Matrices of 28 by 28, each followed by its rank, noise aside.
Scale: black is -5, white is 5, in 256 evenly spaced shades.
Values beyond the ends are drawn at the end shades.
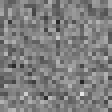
seven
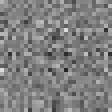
five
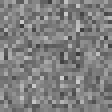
seven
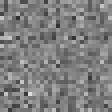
seven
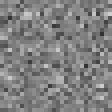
seven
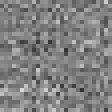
six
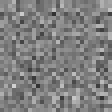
five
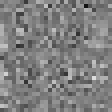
six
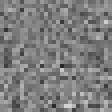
six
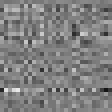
three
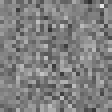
seven
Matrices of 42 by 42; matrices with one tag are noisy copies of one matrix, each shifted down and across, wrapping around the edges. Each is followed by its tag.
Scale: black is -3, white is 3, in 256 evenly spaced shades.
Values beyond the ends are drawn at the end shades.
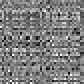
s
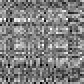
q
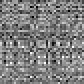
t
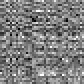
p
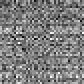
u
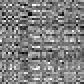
p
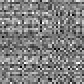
u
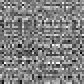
s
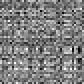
t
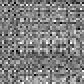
u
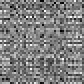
s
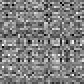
t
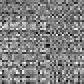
u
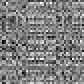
s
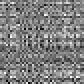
u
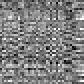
p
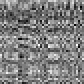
q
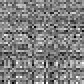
t
